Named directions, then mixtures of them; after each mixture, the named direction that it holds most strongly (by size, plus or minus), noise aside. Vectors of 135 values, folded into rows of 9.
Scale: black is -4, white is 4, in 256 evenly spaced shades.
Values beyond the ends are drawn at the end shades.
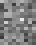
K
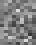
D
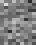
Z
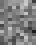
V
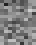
Z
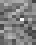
V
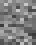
D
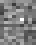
K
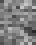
V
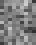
V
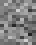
D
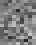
D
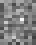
K
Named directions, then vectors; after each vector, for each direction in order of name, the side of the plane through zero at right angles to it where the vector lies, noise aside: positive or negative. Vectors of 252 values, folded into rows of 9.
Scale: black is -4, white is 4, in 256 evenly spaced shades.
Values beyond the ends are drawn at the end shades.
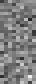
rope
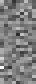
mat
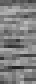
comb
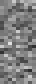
negative, negative, positive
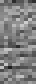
positive, positive, negative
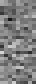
negative, positive, negative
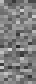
positive, positive, negative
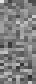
positive, positive, negative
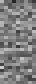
positive, positive, negative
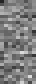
positive, negative, positive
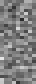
negative, positive, positive
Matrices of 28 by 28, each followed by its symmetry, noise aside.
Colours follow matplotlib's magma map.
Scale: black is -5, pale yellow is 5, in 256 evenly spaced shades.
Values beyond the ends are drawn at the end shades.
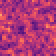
same after a half turn.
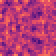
mirrored top to bottom.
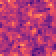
no symmetry.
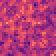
symmetric.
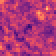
symmetric across the other diagonal.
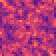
same after a half turn.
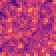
symmetric.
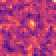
symmetric across the other diagonal.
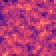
no symmetry.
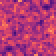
same after a half turn.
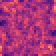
same after a half turn.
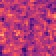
no symmetry.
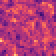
symmetric across the other diagonal.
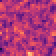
no symmetry.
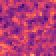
no symmetry.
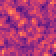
symmetric.
